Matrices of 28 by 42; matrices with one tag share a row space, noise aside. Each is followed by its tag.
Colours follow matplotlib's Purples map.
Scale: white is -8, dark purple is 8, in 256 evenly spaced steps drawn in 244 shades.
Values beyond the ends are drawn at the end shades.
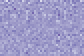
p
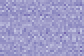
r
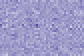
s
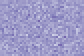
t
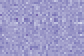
s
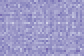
r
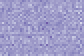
r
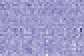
r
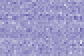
r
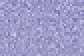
p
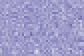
s
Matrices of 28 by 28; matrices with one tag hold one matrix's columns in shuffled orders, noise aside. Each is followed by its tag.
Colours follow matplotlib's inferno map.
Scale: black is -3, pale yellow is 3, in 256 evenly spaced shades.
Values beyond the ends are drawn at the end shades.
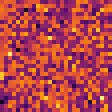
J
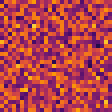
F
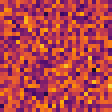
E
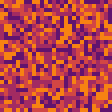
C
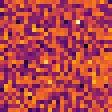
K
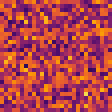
K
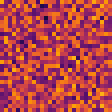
F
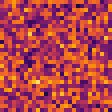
K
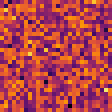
J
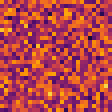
F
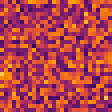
K
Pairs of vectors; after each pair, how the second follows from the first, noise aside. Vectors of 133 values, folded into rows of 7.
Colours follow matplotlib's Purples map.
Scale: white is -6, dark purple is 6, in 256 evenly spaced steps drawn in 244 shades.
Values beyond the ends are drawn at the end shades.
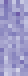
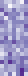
reversed, scaled up.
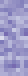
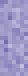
wrapped around, partly zeroed.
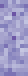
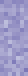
reversed, shrunk.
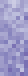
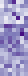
wrapped around, negated, scaled up.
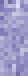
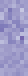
wrapped around, negated, partly zeroed.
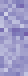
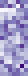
wrapped around, negated, scaled up.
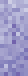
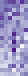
reversed, scaled up.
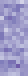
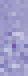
wrapped around, negated, partly zeroed.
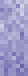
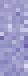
wrapped around, negated, partly zeroed.
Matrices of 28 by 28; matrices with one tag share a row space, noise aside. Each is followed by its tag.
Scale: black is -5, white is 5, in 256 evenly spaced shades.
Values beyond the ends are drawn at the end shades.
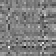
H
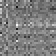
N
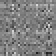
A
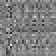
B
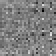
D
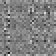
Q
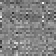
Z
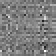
H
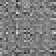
N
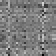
H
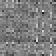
D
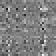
H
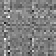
Q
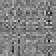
A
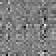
H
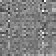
H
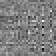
D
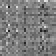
H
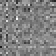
N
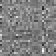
Z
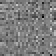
D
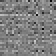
D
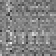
B
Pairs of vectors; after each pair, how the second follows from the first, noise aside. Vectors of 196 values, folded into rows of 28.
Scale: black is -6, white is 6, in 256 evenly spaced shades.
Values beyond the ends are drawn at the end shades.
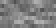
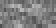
reversed.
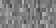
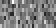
reversed, negated, scaled up.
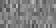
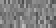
reversed.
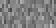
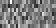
wrapped around, negated, scaled up.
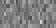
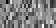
wrapped around, negated, scaled up.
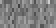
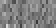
reversed.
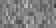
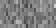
negated.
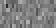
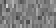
negated.
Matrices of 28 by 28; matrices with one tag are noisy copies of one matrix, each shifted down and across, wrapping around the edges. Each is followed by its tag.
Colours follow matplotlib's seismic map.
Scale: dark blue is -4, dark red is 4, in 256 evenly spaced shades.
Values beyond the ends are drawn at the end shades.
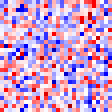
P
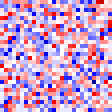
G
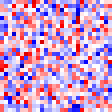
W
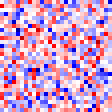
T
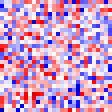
W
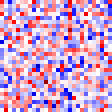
W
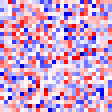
P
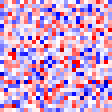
T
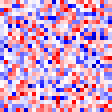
G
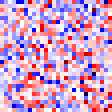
G
